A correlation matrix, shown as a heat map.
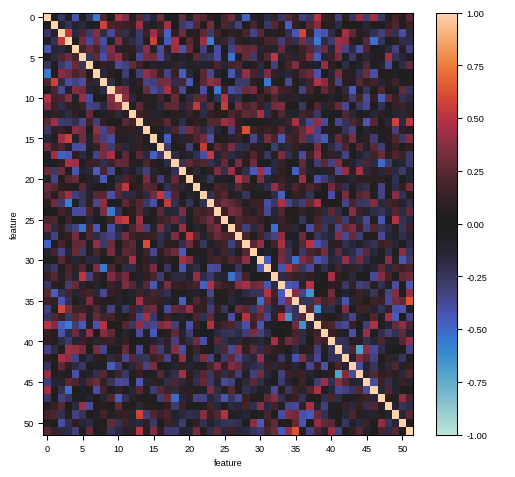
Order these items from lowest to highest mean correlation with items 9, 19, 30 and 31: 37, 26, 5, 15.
15, 37, 26, 5
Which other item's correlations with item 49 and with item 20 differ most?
36
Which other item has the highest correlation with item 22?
16
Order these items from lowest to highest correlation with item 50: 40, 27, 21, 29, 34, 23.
27, 23, 34, 21, 40, 29
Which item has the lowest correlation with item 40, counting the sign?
22
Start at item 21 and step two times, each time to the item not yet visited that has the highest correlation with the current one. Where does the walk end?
25
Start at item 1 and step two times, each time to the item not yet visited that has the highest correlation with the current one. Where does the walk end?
38
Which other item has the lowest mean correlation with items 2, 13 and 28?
39
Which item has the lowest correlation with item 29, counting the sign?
19
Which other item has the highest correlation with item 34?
31
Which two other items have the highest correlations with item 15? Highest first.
3, 2
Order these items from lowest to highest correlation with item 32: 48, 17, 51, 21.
17, 48, 51, 21
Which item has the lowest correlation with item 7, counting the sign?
0
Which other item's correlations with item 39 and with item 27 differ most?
20
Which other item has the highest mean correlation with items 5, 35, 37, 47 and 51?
32
